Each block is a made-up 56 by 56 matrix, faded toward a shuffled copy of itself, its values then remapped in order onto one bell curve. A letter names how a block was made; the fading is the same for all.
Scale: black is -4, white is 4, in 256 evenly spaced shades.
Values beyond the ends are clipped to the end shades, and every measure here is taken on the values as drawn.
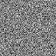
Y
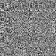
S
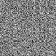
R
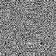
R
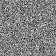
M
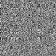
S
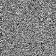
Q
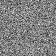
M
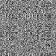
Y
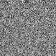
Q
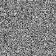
Q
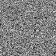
Q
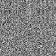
Y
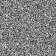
M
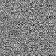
R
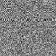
S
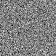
M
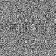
R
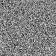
M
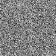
Q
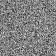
M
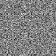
Y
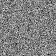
M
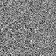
Y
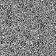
Q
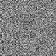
Y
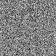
M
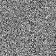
Q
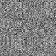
Y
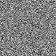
Q
